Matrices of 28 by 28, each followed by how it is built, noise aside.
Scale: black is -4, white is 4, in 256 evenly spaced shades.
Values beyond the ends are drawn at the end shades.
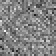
Toeplitz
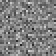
repeating rows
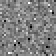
sparse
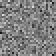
repeating rows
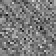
Toeplitz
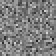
noise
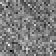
Toeplitz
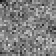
smooth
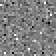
sparse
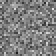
repeating rows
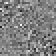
block diagonal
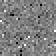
sparse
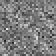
Toeplitz
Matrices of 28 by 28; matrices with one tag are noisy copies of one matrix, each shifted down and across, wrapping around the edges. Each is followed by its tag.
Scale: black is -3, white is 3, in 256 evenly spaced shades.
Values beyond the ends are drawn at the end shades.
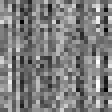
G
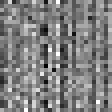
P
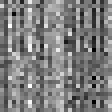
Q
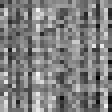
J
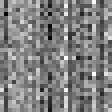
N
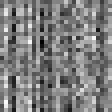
G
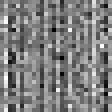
P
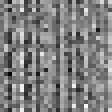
P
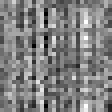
J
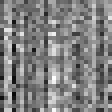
J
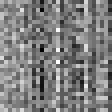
N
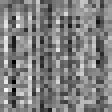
G
